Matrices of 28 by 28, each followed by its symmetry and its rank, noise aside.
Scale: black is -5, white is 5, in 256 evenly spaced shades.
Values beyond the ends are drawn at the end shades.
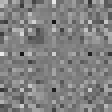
symmetric, rank three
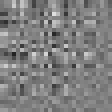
antisymmetric, rank two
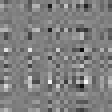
antisymmetric, rank two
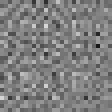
no symmetry, rank three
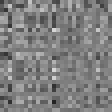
no symmetry, rank three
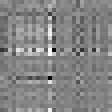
no symmetry, rank two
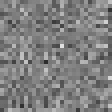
antisymmetric, rank four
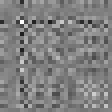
symmetric, rank two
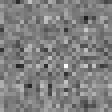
no symmetry, rank four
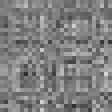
antisymmetric, rank four
